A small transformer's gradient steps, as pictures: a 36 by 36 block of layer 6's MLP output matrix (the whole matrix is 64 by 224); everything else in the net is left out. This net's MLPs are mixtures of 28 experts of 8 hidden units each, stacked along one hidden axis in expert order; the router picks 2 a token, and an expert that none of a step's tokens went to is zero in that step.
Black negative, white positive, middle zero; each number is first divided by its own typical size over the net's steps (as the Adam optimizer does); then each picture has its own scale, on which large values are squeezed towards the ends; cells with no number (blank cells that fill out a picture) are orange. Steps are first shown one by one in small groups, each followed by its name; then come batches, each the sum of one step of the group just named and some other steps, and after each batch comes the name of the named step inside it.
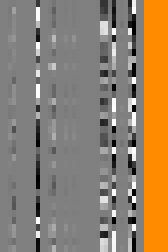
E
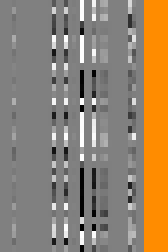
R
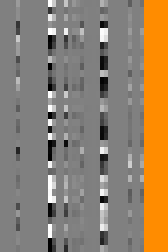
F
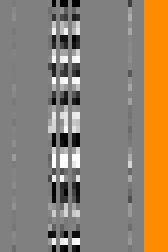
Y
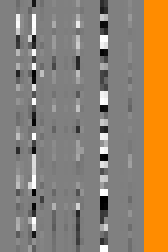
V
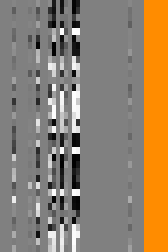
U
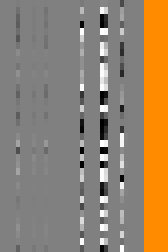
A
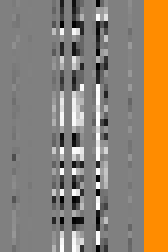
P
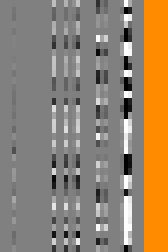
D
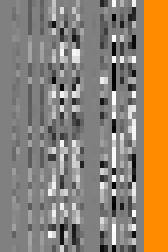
A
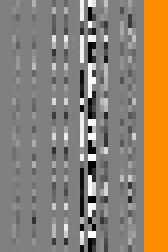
R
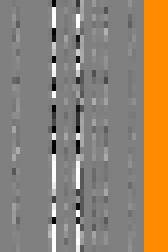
R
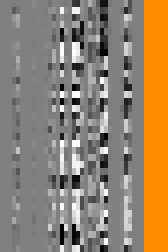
D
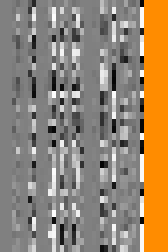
A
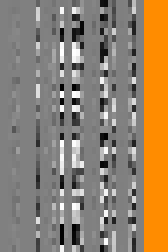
E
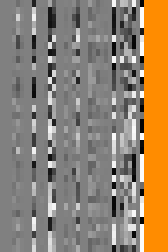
D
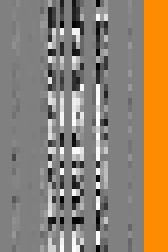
P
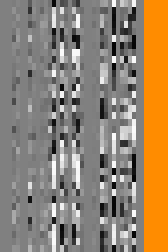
Y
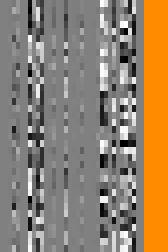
E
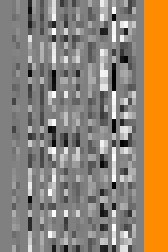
Y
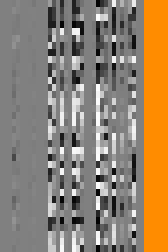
P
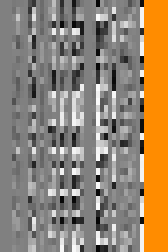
P
